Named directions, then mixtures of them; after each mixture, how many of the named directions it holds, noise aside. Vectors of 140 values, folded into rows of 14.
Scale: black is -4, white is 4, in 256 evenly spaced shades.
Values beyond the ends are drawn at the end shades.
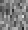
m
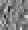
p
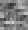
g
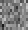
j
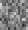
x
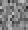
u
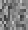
three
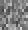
four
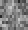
three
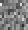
three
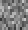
two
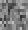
three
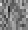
four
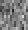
one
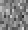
one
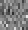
two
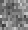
four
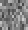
three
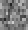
two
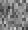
four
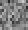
one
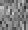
three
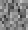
four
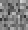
four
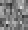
three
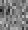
two
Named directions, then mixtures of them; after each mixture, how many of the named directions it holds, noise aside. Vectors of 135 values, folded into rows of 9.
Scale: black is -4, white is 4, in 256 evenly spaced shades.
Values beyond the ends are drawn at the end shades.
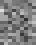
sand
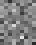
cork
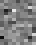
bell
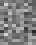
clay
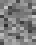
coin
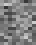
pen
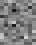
four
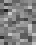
four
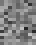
four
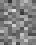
two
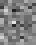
four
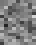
one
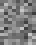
three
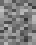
two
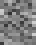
three
